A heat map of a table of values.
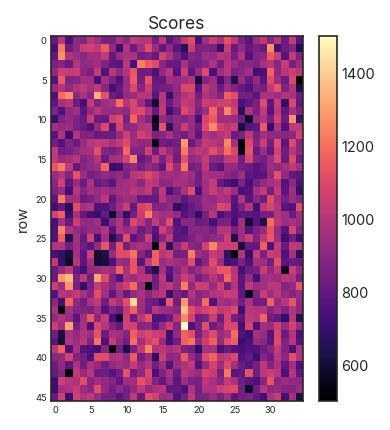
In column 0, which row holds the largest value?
16
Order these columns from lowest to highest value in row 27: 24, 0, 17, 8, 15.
24, 0, 17, 8, 15
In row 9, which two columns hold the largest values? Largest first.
24, 22
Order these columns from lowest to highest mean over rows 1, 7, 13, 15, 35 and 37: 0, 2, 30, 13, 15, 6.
0, 15, 30, 2, 13, 6
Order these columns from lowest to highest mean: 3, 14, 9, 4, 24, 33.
14, 4, 9, 3, 33, 24
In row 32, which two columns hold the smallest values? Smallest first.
27, 16
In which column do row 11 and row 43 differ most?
30
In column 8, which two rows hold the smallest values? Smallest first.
39, 22
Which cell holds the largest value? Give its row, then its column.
36, 18
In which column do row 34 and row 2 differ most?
1
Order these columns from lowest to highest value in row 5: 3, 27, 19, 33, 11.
27, 3, 19, 33, 11
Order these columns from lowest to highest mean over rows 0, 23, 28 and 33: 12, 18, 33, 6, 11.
6, 12, 33, 18, 11
